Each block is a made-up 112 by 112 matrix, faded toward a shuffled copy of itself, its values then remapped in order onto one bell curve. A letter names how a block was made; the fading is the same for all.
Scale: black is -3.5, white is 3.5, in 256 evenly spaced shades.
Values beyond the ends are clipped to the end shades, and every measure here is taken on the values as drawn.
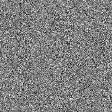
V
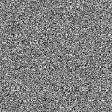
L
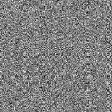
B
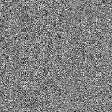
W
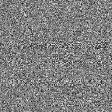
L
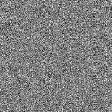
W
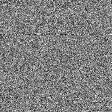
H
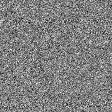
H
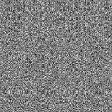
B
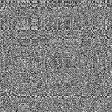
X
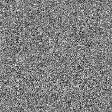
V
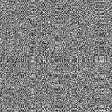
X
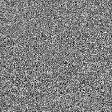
L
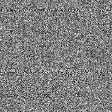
L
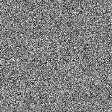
V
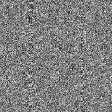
W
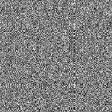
B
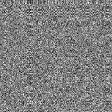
B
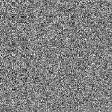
L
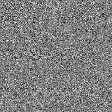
L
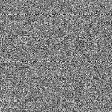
L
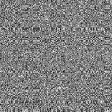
X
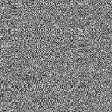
X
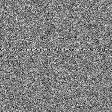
H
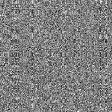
W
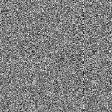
W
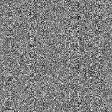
W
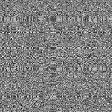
X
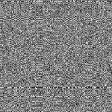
X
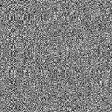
B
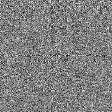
L
